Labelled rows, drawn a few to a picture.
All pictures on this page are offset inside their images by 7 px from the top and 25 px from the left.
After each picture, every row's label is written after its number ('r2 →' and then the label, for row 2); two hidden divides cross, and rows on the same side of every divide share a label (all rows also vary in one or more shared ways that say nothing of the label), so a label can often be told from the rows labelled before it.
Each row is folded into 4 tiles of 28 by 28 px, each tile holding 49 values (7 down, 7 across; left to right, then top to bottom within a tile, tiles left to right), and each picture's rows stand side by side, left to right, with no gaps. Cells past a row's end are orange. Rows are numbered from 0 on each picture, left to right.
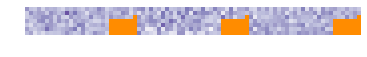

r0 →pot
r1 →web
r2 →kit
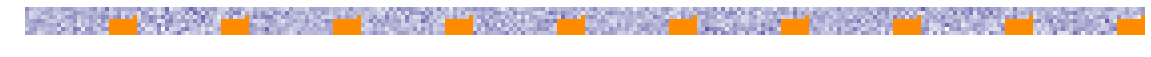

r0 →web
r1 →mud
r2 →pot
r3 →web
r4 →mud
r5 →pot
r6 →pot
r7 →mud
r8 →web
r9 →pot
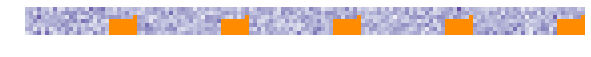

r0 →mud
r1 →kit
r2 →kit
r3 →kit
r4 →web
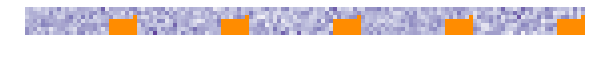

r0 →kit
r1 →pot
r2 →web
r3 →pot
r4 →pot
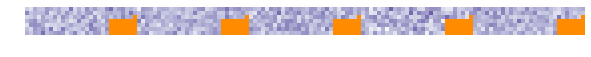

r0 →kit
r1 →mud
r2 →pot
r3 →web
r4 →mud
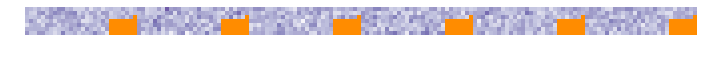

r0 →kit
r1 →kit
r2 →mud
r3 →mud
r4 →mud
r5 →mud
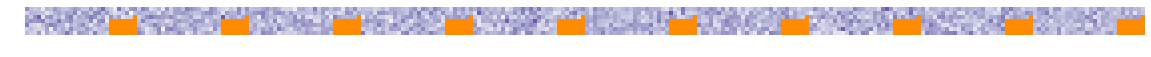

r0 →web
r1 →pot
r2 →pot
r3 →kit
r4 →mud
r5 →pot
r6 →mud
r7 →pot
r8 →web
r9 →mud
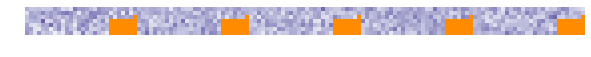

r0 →kit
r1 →pot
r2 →pot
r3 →pot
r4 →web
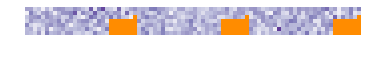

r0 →web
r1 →mud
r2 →pot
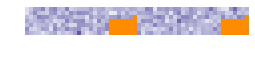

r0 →pot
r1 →pot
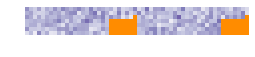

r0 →web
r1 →pot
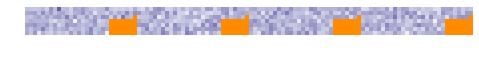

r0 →kit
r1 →pot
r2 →kit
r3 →kit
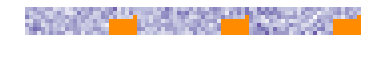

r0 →mud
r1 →kit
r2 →pot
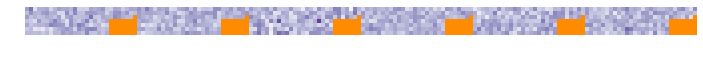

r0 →web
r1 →mud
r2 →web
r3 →kit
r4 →kit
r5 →web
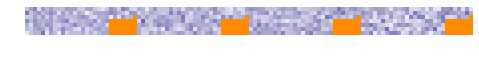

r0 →pot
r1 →kit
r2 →web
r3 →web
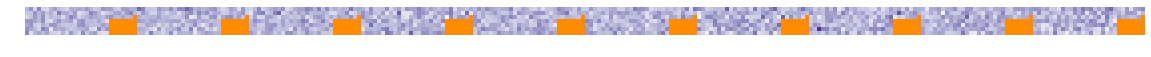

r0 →kit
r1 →web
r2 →pot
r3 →mud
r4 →web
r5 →pot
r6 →pot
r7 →kit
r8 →kit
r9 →mud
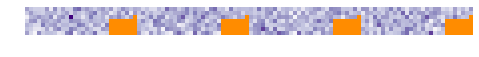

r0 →kit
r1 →kit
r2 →mud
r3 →web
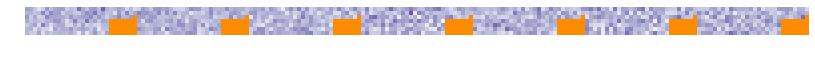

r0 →web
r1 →pot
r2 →mud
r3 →mud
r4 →kit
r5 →mud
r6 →web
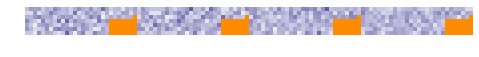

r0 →pot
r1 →pot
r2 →kit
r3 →web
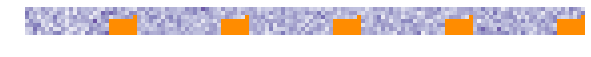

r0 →web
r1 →mud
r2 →web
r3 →pot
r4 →mud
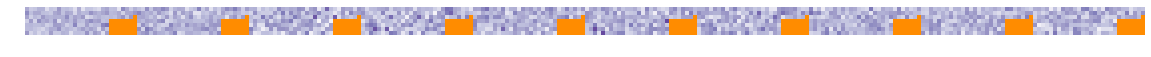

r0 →kit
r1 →pot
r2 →kit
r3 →web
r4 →mud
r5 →pot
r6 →web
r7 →kit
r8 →kit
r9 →web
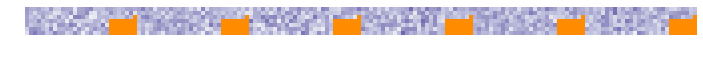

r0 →mud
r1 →mud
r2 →pot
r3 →mud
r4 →mud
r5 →pot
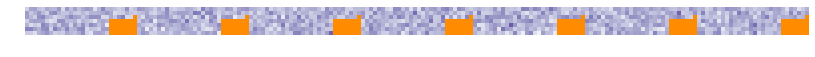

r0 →pot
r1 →mud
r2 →web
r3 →kit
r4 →pot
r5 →web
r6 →kit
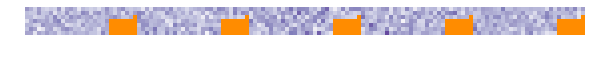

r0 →web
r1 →pot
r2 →mud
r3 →web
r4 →pot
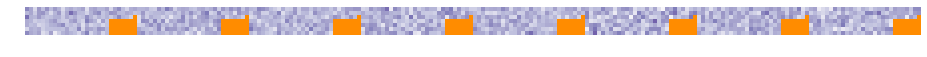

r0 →web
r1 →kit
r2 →pot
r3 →web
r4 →pot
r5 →web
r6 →kit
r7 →web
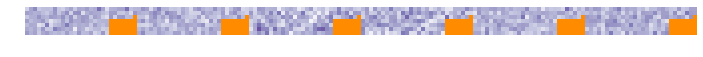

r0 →pot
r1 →pot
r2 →pot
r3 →kit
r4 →web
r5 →web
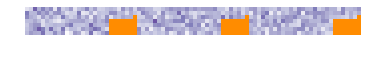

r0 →pot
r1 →kit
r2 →web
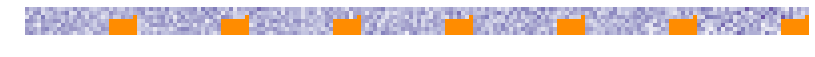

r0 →pot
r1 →mud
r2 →mud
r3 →mud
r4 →mud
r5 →mud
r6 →mud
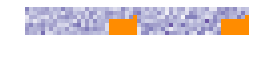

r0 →kit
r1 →web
